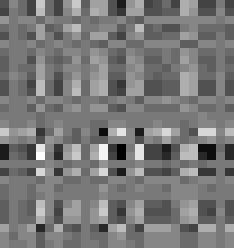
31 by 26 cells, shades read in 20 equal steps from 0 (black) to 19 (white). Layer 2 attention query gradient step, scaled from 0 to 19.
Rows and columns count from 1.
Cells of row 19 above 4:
17
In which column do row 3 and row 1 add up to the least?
14
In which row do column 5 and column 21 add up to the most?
20
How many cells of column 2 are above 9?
4
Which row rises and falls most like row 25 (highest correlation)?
24
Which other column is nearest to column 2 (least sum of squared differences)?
25
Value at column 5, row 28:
13
